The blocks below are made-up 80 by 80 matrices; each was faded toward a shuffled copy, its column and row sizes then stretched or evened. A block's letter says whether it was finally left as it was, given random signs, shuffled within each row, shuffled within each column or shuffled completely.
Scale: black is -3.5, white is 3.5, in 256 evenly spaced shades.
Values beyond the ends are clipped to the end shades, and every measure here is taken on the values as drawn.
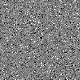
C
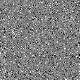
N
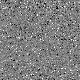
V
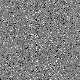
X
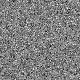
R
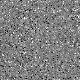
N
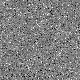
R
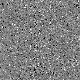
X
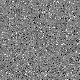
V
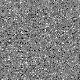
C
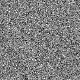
X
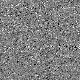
V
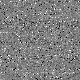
V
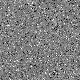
R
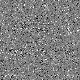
N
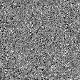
X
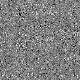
N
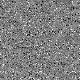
N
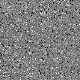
N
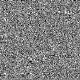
N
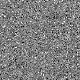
N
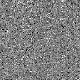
C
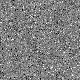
R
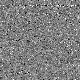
V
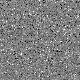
V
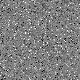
X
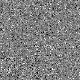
N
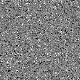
N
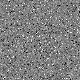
V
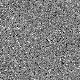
X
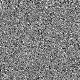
V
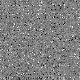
C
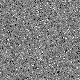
R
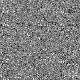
C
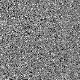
N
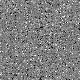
X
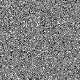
C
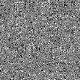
C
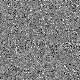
N
